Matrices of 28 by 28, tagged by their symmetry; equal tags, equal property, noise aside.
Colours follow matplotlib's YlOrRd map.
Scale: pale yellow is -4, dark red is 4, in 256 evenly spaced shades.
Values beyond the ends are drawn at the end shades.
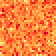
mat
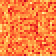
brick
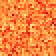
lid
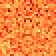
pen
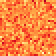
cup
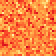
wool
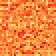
pen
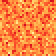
pen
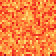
pen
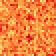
brick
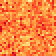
wool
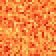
cup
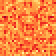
pen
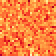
cup
